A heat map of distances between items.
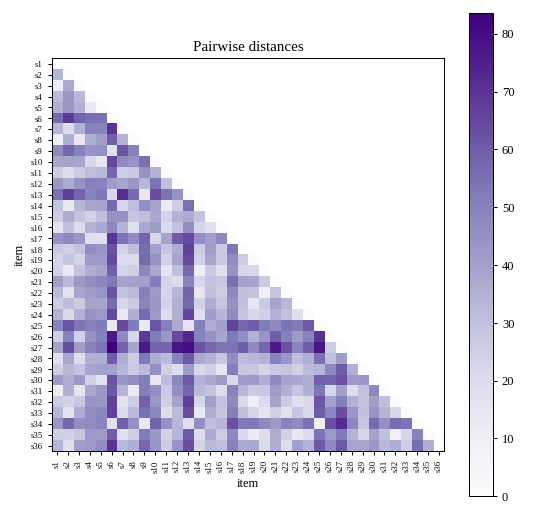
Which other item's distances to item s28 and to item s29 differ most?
s12
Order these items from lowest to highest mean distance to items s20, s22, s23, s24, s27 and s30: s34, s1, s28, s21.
s1, s28, s21, s34
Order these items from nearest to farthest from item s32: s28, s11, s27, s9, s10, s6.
s11, s28, s10, s27, s9, s6
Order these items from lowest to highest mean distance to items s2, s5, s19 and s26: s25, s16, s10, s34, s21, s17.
s16, s10, s17, s21, s34, s25
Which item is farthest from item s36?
s6
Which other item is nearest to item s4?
s5
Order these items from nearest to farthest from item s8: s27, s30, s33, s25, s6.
s33, s27, s30, s25, s6
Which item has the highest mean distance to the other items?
s27
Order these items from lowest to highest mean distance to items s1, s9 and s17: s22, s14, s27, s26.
s14, s22, s26, s27
